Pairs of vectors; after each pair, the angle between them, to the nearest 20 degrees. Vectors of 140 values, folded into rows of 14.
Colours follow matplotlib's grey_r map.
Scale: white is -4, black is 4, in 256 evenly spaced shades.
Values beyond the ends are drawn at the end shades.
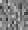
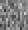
140 degrees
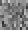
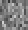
140 degrees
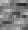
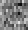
60 degrees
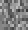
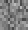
40 degrees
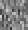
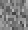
140 degrees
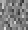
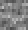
60 degrees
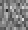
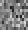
140 degrees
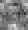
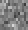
60 degrees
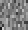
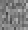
100 degrees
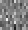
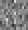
40 degrees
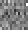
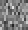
80 degrees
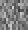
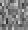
120 degrees
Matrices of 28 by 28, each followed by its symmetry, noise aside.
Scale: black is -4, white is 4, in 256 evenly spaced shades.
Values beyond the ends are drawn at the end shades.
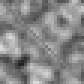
symmetric across the other diagonal.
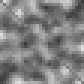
same after a half turn.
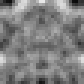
mirrored left to right.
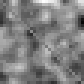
no symmetry.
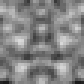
mirrored left to right.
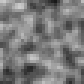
no symmetry.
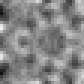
mirrored top to bottom.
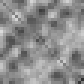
symmetric.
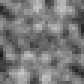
same after a half turn.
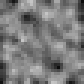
same after a half turn.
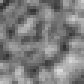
symmetric.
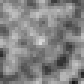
symmetric.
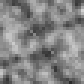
same after a half turn.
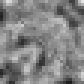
symmetric across the other diagonal.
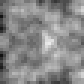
mirrored top to bottom.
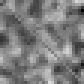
no symmetry.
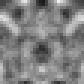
mirrored left to right.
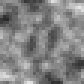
same after a half turn.
